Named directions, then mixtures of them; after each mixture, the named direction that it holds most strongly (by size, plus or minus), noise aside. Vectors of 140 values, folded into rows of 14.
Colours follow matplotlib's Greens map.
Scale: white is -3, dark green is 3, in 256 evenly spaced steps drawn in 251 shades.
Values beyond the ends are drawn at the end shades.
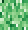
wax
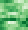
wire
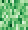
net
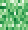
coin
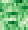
wire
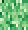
wax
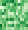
coin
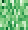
net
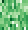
wax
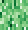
wax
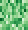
wax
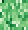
wax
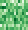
coin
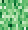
net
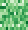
coin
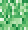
wax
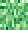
coin
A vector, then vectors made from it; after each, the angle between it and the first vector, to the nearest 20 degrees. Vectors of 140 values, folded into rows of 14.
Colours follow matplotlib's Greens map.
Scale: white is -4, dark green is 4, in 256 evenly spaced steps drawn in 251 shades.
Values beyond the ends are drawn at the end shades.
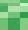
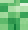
20 degrees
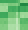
160 degrees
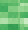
60 degrees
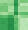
60 degrees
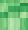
160 degrees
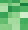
160 degrees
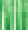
80 degrees
